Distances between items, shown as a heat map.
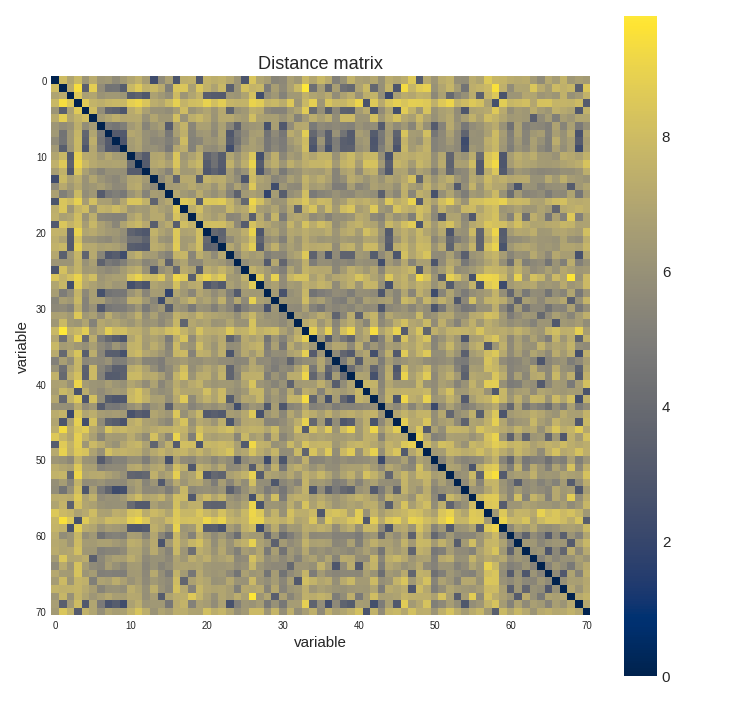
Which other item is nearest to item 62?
65
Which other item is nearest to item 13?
0
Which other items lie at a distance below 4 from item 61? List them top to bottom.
14, 29, 53, 68
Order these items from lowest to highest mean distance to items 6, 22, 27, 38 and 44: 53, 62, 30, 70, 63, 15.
30, 15, 53, 62, 63, 70
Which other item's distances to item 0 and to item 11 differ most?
16
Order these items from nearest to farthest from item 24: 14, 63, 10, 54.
54, 63, 10, 14
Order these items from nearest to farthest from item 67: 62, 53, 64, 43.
62, 43, 64, 53
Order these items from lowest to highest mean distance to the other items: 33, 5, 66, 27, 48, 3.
27, 66, 5, 48, 33, 3
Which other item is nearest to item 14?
29
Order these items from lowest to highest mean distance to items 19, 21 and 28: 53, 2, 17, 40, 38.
2, 53, 38, 40, 17
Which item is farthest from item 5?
1
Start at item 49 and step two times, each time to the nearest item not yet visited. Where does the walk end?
33
